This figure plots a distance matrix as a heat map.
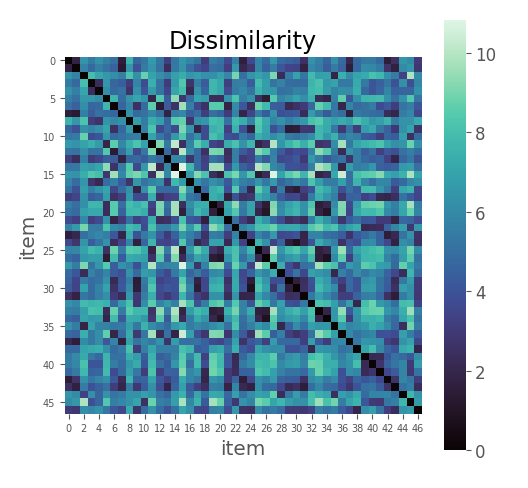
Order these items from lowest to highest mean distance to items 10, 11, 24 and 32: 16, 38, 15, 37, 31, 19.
38, 31, 37, 16, 19, 15
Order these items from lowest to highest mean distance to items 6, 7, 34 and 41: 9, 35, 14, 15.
9, 14, 35, 15
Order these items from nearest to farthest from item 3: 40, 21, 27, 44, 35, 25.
21, 40, 27, 44, 35, 25
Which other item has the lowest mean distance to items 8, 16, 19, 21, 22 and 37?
13
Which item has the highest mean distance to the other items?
15
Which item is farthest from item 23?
8
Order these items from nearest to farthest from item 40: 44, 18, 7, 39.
39, 18, 7, 44
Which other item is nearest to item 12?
6
